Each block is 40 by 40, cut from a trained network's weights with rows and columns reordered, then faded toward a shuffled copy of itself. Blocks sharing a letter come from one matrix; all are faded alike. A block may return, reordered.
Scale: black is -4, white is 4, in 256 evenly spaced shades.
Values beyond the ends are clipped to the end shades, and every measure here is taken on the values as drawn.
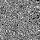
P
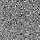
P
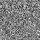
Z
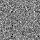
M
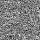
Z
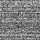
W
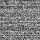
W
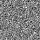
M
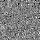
P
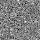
P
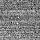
W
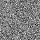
M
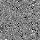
P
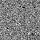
M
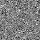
P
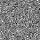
P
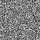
M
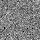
M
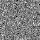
P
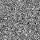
M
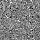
P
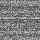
W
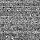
W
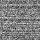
W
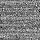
W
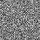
Z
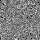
P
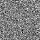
M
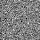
M
